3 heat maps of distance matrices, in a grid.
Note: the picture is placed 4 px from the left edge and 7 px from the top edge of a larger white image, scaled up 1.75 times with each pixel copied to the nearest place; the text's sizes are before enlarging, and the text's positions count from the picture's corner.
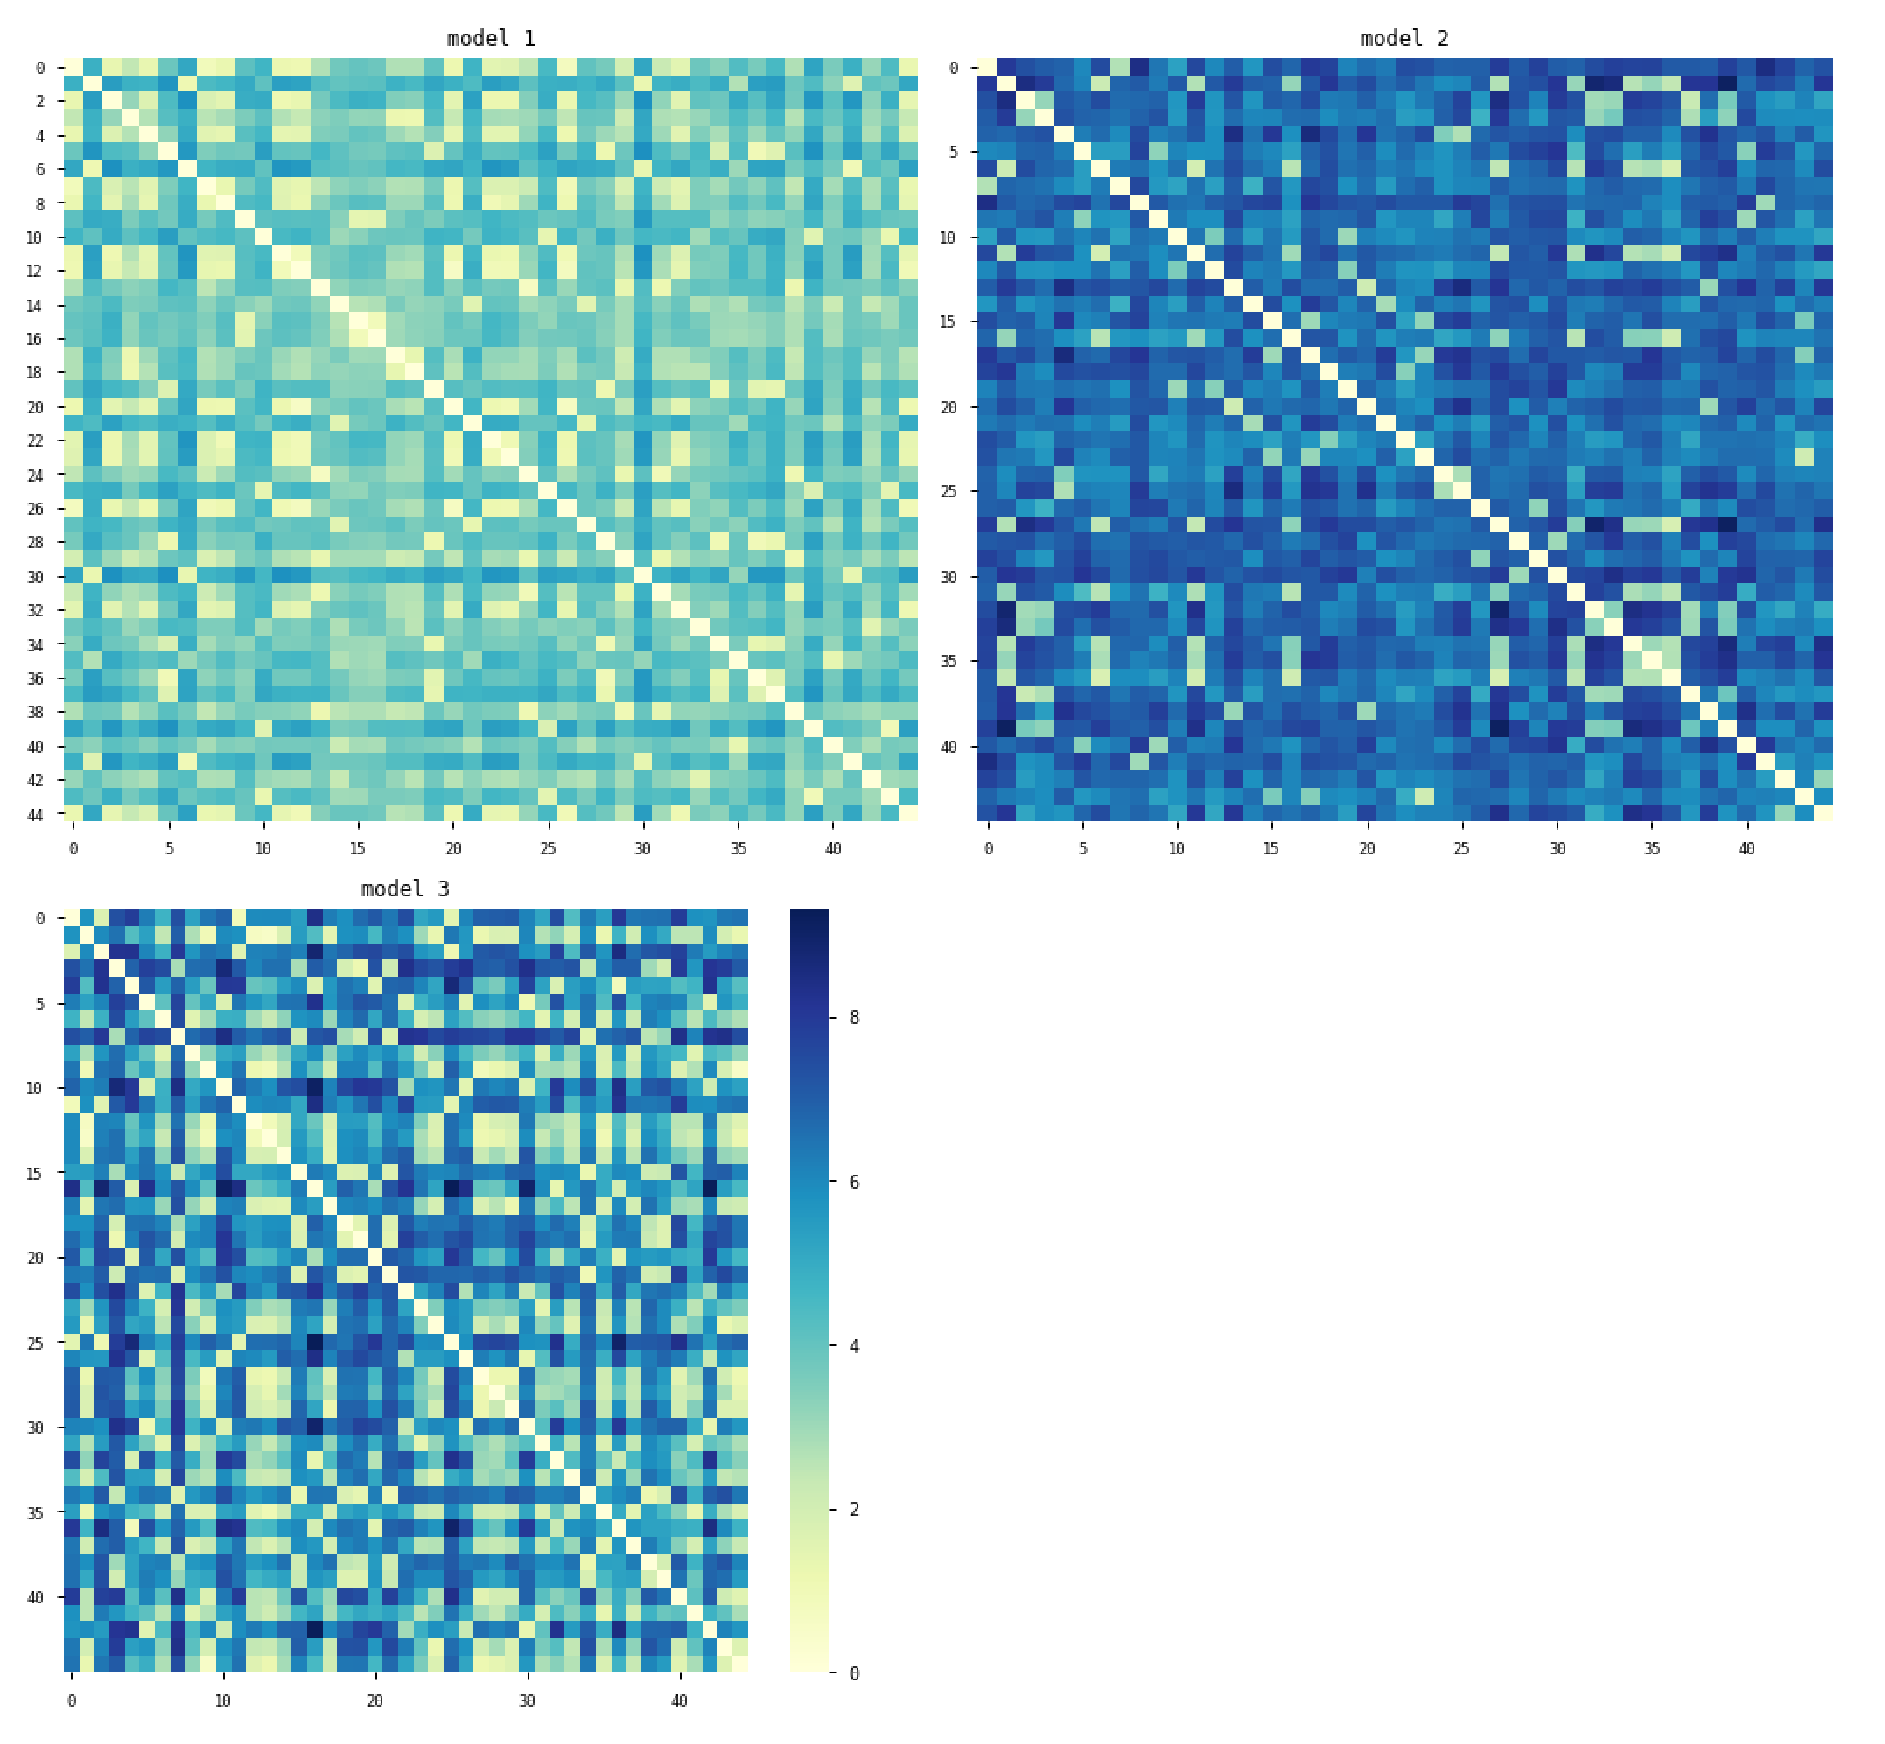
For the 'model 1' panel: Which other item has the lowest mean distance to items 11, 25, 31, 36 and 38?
29
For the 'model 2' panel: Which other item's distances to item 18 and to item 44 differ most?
42
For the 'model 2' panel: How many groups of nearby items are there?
14
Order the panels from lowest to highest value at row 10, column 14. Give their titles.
model 1, model 2, model 3
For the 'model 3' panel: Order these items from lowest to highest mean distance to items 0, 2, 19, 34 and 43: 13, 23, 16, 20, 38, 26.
38, 13, 23, 26, 20, 16
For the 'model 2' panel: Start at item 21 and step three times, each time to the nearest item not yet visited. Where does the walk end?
0
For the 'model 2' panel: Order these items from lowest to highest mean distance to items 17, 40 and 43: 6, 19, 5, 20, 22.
5, 22, 6, 19, 20
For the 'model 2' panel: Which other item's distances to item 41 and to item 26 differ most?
8
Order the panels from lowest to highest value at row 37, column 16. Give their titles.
model 1, model 3, model 2
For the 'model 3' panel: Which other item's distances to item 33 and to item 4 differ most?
36
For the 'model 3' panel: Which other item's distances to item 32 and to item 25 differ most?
16
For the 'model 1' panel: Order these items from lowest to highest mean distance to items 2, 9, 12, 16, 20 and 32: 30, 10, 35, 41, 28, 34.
34, 28, 35, 10, 41, 30
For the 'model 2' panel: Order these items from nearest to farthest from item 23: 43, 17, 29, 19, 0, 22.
43, 17, 22, 19, 29, 0
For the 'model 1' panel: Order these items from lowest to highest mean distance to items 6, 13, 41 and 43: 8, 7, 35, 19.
35, 7, 8, 19
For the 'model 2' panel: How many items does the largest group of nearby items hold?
9
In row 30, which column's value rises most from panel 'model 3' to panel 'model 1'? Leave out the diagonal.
5
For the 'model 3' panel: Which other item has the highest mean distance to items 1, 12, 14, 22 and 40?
7
